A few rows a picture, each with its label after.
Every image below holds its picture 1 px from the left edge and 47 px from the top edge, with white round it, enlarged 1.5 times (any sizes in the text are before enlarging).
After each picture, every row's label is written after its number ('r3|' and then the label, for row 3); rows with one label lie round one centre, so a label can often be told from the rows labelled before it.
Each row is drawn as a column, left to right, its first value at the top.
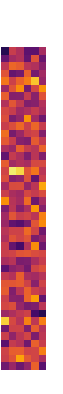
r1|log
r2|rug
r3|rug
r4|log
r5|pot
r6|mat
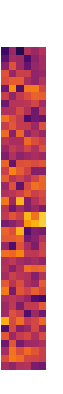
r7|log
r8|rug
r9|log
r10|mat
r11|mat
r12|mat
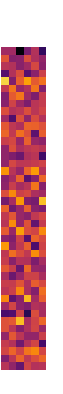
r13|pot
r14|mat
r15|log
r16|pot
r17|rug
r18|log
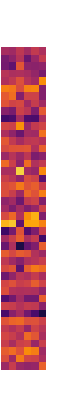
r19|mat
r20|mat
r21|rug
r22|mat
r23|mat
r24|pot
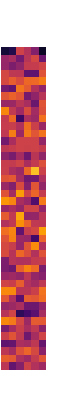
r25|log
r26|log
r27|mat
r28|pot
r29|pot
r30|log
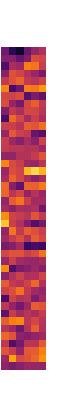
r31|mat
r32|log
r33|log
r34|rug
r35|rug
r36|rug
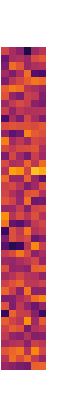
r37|mat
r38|rug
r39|rug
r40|log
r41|pot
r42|pot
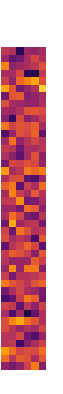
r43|rug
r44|mat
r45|log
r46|pot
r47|pot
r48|rug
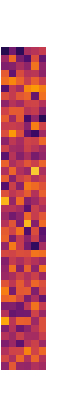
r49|log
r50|pot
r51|log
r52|mat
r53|rug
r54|mat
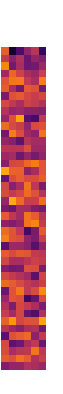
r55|rug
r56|log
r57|log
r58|mat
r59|mat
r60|log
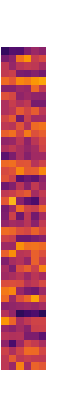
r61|log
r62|log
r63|pot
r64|pot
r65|pot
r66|pot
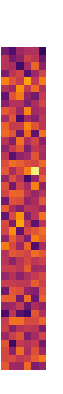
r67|pot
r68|log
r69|mat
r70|pot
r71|rug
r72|log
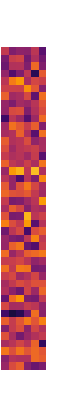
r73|mat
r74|pot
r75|pot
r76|mat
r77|rug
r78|log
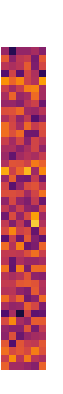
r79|pot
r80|log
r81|pot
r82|rug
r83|mat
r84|pot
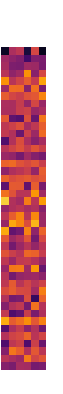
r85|log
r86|mat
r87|mat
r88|log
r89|mat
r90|log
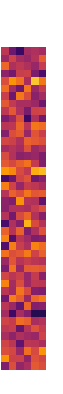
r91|rug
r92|pot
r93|log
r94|mat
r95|pot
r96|pot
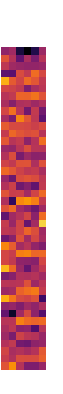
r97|pot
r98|pot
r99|log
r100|log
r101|log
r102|mat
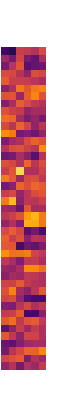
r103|log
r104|log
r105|rug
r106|mat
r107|mat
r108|mat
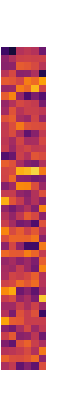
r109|log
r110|log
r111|rug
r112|rug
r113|rug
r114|pot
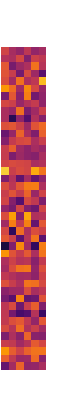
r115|rug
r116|mat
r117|pot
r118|mat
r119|rug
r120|pot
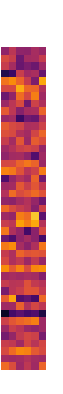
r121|pot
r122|pot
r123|mat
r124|mat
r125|mat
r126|pot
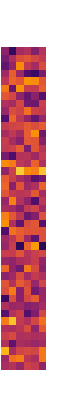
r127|mat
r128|log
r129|rug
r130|pot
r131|pot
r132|rug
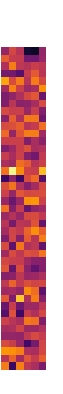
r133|pot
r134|rug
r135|pot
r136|log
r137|log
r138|rug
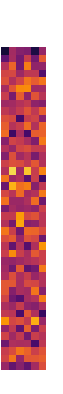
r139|log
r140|rug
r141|mat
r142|rug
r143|log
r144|pot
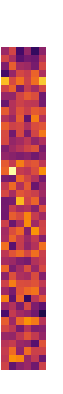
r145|pot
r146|rug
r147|log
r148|mat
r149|log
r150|pot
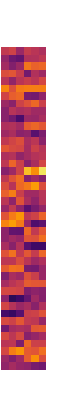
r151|mat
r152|mat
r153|mat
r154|rug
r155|rug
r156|rug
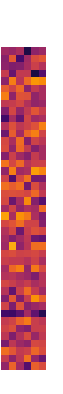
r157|mat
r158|pot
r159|mat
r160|log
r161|pot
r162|pot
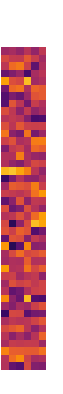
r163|pot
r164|rug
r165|rug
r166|pot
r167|mat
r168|mat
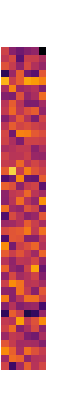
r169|pot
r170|rug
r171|log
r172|pot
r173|pot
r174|log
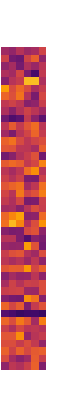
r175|mat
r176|mat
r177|mat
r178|pot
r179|pot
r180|mat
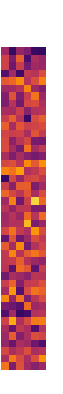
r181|pot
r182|log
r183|pot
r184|mat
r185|log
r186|log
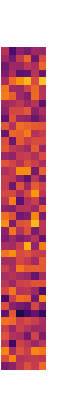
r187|mat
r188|log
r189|pot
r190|pot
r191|mat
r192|pot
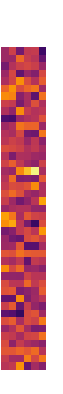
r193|mat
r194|mat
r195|pot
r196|rug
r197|rug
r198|log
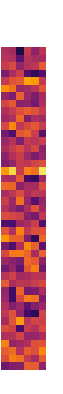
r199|rug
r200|rug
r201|log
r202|pot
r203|pot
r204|rug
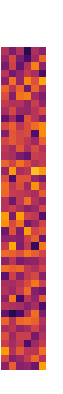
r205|mat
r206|pot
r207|mat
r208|log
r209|rug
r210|pot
